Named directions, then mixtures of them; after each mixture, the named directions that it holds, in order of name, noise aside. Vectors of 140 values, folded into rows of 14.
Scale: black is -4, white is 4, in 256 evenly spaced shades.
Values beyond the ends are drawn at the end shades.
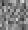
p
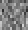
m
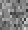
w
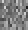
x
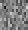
w, x.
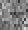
w.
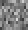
p.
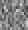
m, p, x.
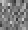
p, w, x.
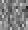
m, x.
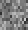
w.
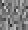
p, x.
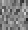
m, p.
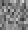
p.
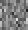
m, p, w.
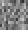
p.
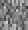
p, x.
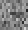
w.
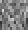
m.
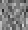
m.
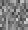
p, w.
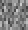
m, p, x.
